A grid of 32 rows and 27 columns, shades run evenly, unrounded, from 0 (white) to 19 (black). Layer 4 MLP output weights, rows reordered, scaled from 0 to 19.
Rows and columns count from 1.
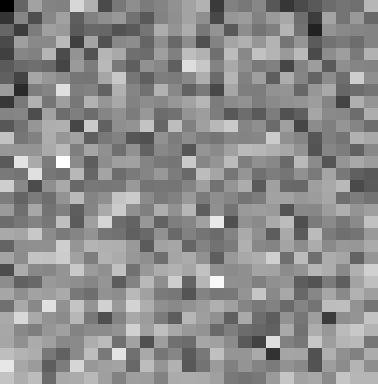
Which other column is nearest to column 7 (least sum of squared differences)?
13
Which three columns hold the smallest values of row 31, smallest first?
1, 6, 11
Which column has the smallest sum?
5
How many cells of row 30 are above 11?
4
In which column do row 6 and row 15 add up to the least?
15
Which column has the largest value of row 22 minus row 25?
26
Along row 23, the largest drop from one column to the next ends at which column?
2
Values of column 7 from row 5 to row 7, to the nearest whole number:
13 10 10
